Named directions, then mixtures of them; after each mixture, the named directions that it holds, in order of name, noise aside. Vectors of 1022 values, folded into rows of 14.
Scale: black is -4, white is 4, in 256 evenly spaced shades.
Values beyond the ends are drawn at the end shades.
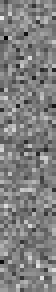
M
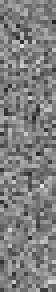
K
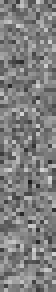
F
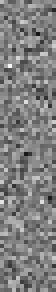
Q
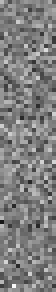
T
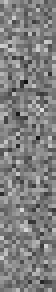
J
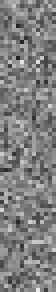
F, K, Q.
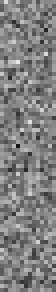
F, J, Q.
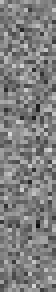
K, T.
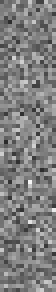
F, J.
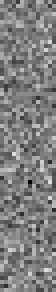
F, T.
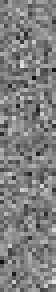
K, M.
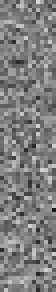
F.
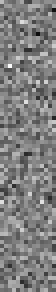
Q.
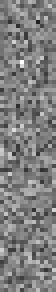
F, K, M.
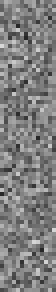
F, J, K.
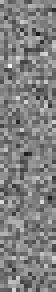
Q.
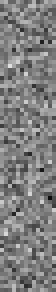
F, Q.
